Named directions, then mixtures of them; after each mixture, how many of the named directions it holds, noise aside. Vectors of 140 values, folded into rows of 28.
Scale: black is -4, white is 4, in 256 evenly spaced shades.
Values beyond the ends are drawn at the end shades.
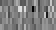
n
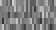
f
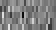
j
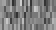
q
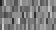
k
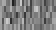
one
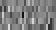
one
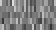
one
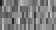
one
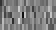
three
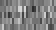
four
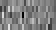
one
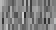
four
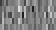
three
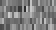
four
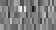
two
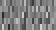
four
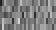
one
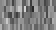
three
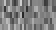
three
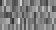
two
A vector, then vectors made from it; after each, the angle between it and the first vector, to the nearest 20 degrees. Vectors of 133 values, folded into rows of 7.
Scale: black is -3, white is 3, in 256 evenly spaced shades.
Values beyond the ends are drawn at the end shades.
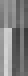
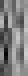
140 degrees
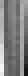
80 degrees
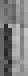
160 degrees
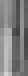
20 degrees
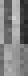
80 degrees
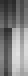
140 degrees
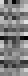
100 degrees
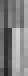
160 degrees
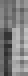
160 degrees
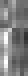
40 degrees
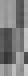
120 degrees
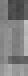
80 degrees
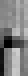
120 degrees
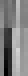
160 degrees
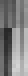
160 degrees
